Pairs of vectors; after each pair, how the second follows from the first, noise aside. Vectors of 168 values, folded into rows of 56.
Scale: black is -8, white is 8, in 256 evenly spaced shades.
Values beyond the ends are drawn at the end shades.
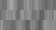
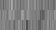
partly zeroed.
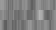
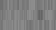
negated, shrunk.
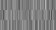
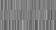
partly zeroed.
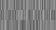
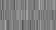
partly zeroed.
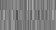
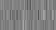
reversed, partly zeroed.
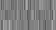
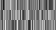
reversed, negated, scaled up.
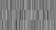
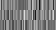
reversed, scaled up.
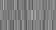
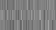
partly zeroed.
